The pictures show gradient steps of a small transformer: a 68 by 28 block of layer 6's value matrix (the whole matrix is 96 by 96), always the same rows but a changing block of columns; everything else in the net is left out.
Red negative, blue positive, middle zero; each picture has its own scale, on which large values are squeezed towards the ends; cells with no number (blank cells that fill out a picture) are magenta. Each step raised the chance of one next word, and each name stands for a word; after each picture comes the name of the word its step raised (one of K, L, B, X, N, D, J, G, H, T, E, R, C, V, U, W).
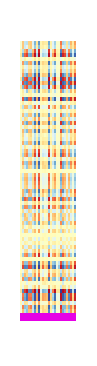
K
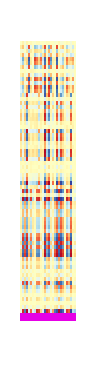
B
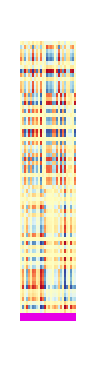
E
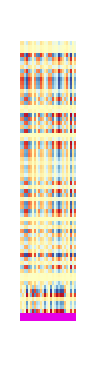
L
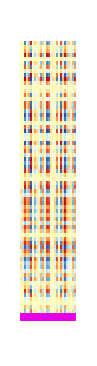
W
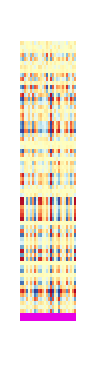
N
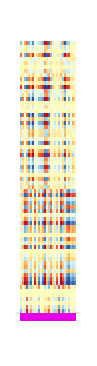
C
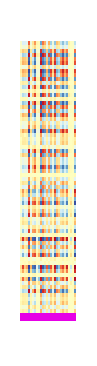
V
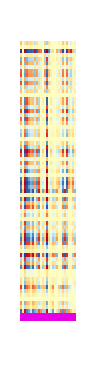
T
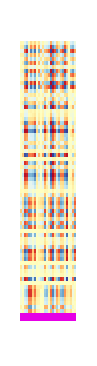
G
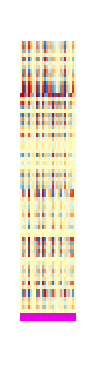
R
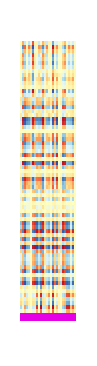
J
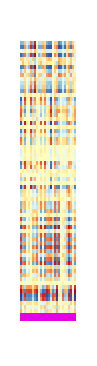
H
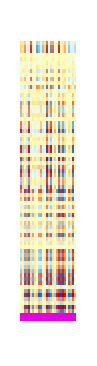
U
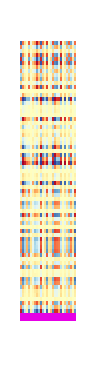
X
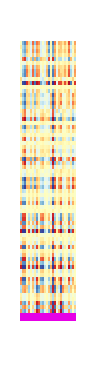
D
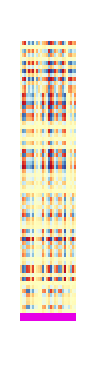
V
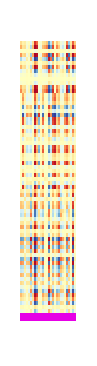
H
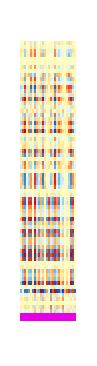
N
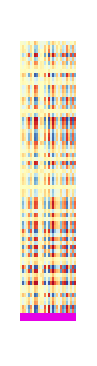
J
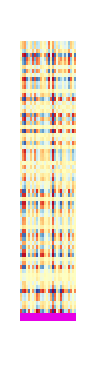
L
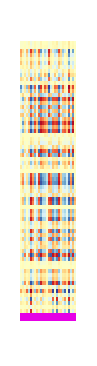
N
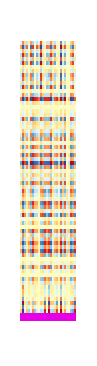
X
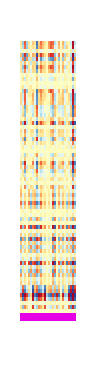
H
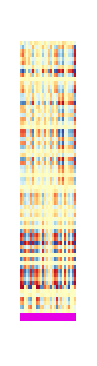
E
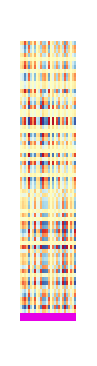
J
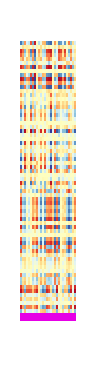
W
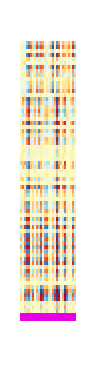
H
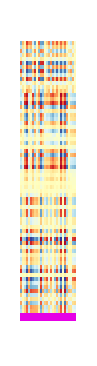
V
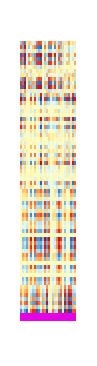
X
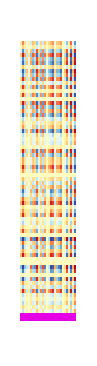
V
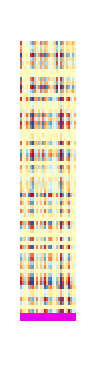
C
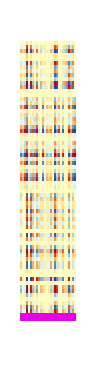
G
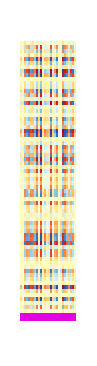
E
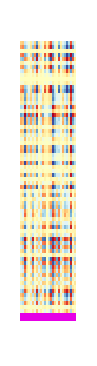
H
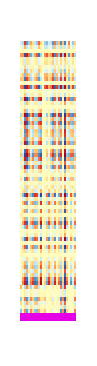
C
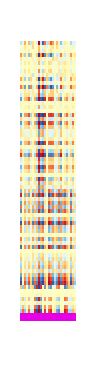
C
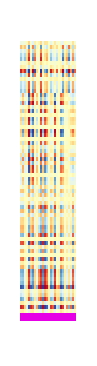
E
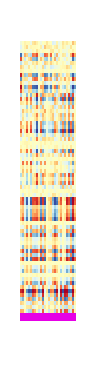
N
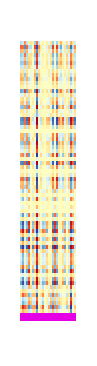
J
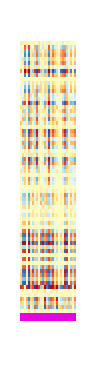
E
